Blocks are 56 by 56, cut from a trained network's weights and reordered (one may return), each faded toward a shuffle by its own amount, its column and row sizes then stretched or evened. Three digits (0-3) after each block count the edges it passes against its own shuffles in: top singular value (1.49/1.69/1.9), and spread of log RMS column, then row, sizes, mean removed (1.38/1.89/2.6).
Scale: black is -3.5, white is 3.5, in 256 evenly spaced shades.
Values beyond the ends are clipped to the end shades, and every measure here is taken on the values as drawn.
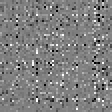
1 3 2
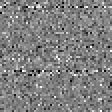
1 0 2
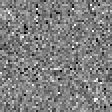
0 1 0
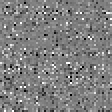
1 1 2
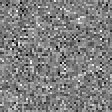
2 1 0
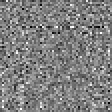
1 1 1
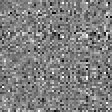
3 2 2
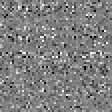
1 1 2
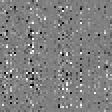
0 3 1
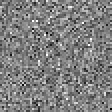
1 0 0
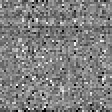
0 2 1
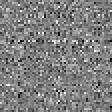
2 1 2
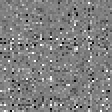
1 2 2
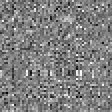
3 2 1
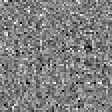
1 0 1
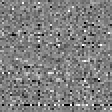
1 1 2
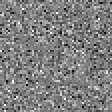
0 0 0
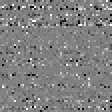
1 1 3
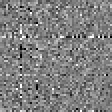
2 1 2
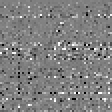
2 1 3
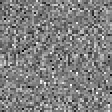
3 0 0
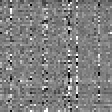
1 3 0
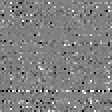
2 1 3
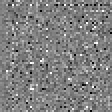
0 2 1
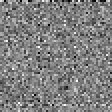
2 0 1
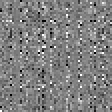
2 3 1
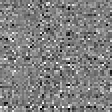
2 2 2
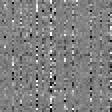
1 3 0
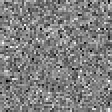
0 0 0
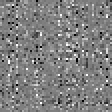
2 3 1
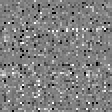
0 2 2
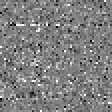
1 1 1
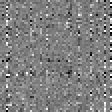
1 3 1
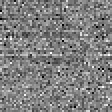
0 0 0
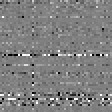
3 0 3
